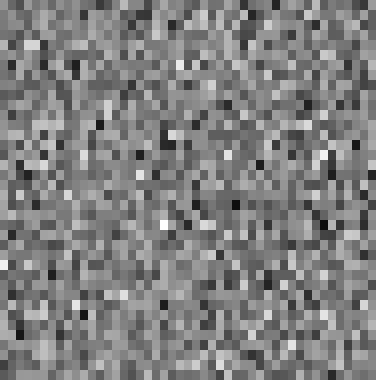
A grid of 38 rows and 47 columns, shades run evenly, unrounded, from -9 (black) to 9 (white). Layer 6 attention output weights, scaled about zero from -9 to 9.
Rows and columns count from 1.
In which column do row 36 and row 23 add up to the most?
26
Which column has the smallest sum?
2
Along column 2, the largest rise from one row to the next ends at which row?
31
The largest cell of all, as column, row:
21, 23
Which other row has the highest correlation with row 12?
29
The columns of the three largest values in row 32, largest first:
41, 34, 6
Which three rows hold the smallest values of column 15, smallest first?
24, 16, 12
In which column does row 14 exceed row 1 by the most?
35
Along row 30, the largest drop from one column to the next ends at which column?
39
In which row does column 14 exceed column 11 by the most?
30
